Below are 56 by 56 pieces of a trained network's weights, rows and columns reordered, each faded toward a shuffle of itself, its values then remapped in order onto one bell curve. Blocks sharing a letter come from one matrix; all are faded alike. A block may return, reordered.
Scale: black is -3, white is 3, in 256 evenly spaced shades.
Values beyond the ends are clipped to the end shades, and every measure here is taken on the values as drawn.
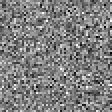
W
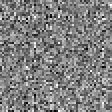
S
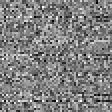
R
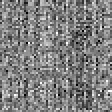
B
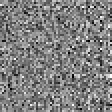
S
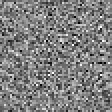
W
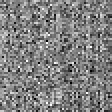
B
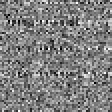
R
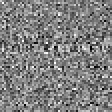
R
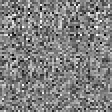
S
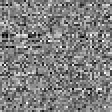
R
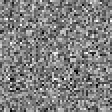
W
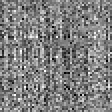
B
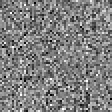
S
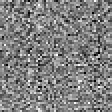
S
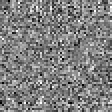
W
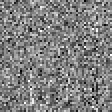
S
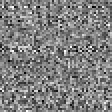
R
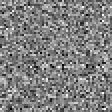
W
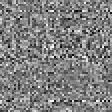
R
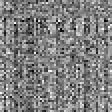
B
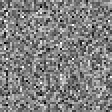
S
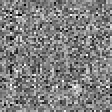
R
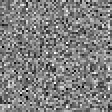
S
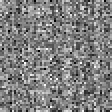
B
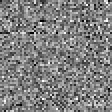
W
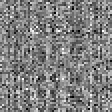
B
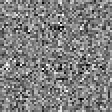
S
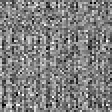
B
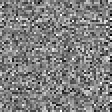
R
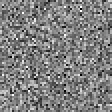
S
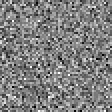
W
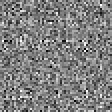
W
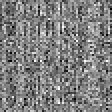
B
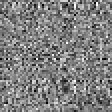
R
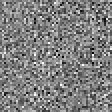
S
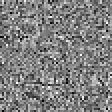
W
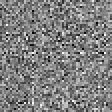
S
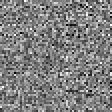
S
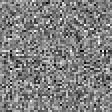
W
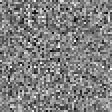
S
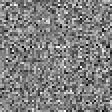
W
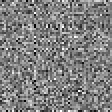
R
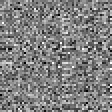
R
